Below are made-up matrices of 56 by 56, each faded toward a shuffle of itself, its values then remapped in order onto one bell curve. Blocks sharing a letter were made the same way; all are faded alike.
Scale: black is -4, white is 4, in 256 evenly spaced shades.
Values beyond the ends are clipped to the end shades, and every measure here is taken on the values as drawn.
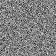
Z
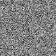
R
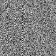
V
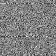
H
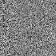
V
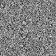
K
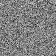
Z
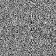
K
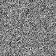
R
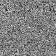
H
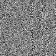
V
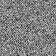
Z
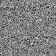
H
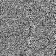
K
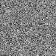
H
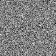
K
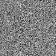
R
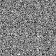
H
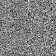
R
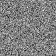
Z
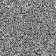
H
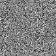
V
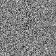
R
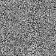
R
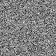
Z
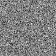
H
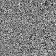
K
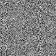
V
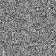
K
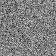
Z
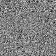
H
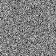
K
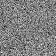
Z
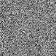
V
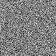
Z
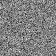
Z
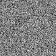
K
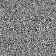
H
